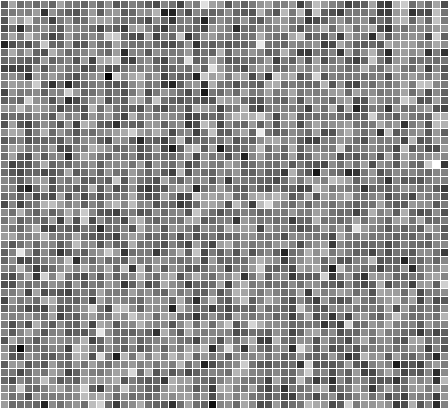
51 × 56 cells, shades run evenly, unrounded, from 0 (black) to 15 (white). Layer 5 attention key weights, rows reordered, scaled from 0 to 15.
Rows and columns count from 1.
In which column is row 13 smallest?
9
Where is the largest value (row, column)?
21, 55
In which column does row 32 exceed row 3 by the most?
39
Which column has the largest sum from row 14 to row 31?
17
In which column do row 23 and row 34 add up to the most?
43
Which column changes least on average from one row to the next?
19
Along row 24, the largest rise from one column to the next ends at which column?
40
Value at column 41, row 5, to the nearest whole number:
5
